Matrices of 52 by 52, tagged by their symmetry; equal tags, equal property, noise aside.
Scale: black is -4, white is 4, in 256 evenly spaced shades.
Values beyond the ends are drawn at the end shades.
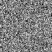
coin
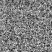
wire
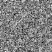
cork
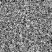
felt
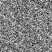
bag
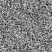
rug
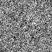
rug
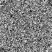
cork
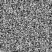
bag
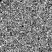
cork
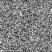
bag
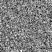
wire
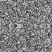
coin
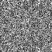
coin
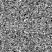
coin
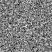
bag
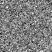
cork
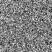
felt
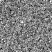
cork
